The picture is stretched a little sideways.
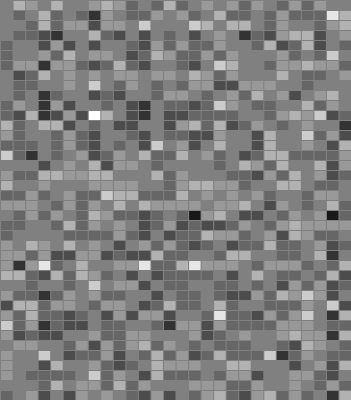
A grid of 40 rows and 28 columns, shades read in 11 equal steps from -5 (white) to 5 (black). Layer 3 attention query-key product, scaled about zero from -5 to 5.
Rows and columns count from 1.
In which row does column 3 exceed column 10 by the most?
16
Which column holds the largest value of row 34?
27
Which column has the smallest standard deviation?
7
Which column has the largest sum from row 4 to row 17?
12
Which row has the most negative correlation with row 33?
6
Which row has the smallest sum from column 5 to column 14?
18
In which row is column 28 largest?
13
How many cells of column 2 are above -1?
32
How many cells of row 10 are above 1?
4
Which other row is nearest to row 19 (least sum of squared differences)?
8
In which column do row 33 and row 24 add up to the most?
14
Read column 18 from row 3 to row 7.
0 -1 -1 1 -3
